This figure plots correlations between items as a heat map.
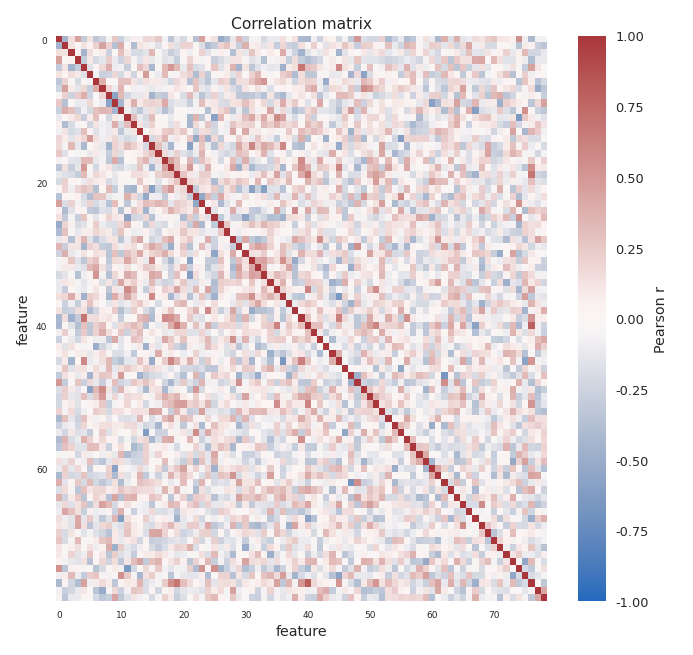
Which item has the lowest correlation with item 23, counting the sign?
22
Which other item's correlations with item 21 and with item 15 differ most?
31
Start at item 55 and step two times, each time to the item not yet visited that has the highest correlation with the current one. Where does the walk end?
49
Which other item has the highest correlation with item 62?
48
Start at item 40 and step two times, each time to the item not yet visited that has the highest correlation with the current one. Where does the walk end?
19
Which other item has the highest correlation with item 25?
74
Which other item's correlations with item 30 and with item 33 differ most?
28
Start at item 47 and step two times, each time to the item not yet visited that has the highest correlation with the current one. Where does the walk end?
75
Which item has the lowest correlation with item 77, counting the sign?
7
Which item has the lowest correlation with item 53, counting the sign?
0
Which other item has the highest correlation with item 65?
68
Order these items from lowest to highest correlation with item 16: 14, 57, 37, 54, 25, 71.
54, 71, 37, 25, 57, 14
